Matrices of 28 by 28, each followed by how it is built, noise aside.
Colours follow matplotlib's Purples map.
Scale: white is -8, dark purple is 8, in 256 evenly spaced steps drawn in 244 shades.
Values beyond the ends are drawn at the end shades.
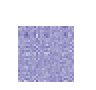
low rank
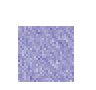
Toeplitz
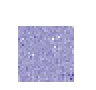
sparse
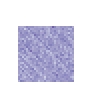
Toeplitz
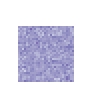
blocks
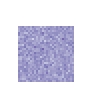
noise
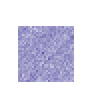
Hankel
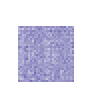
blocks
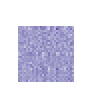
low rank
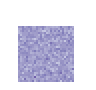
noise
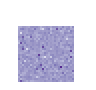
sparse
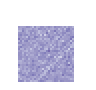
Hankel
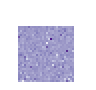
sparse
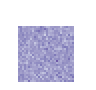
noise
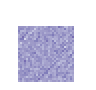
Hankel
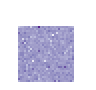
sparse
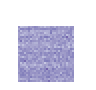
blocks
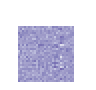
low rank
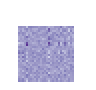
low rank
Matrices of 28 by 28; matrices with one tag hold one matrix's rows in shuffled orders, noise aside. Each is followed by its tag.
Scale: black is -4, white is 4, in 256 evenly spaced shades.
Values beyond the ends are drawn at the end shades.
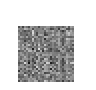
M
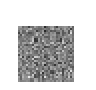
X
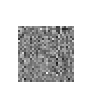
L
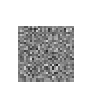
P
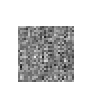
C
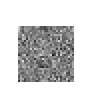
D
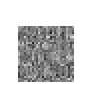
M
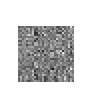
X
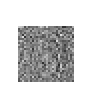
L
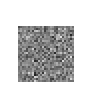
X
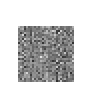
L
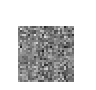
C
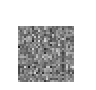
M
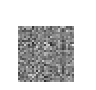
M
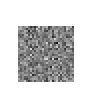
P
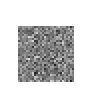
X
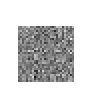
X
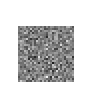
P
